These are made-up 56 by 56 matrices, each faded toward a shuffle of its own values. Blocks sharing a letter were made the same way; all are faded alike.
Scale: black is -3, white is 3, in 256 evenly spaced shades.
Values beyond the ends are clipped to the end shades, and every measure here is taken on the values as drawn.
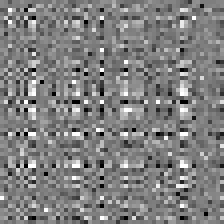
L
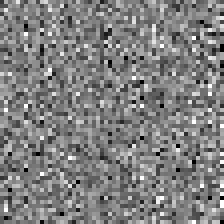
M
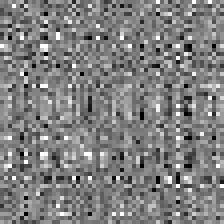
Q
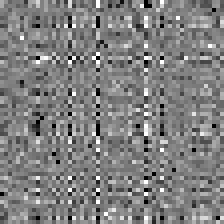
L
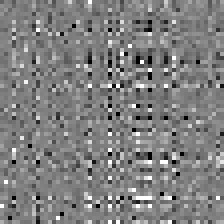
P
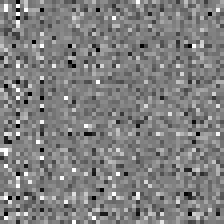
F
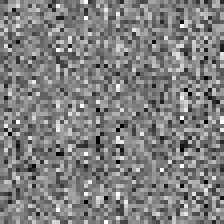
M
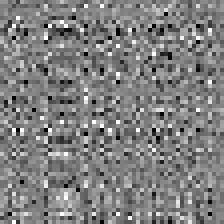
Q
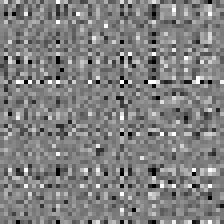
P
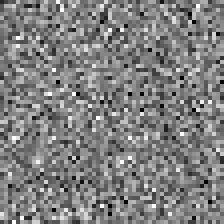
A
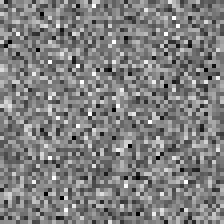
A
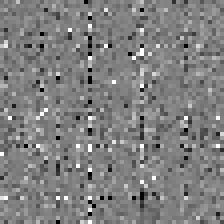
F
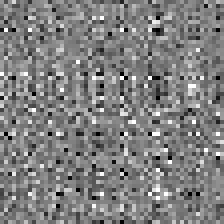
Q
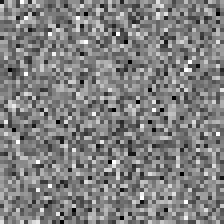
A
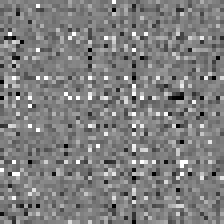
F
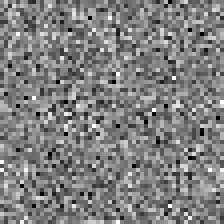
A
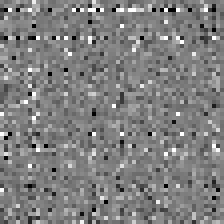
F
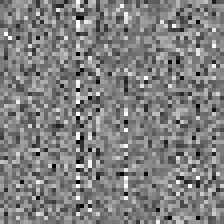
M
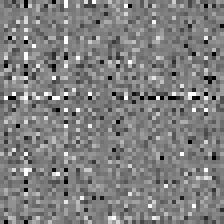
F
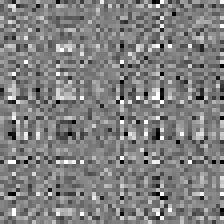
P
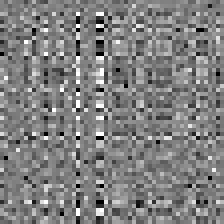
L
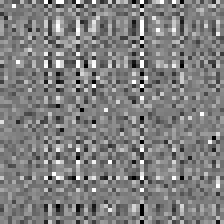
L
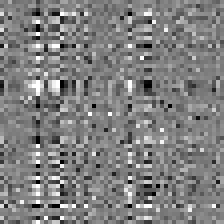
L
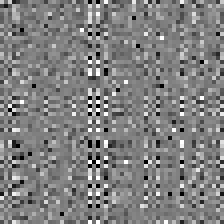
L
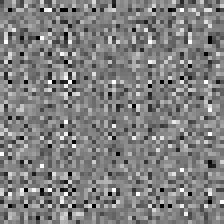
Q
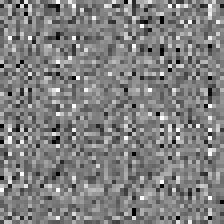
Q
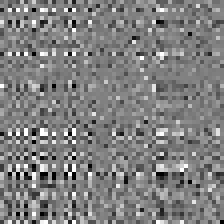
L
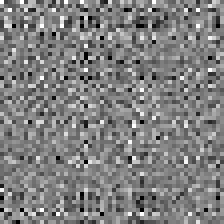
Q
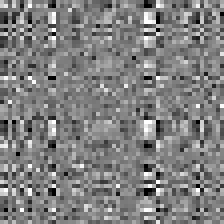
L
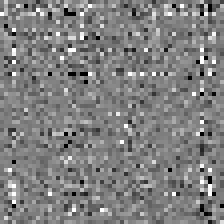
F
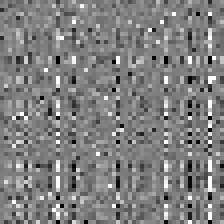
L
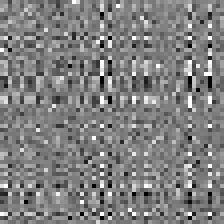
L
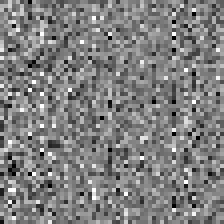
M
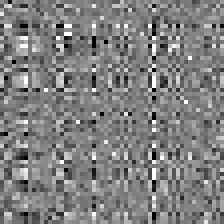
L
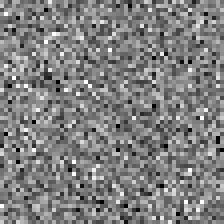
A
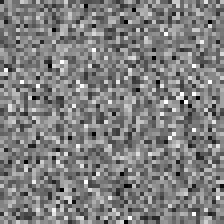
A
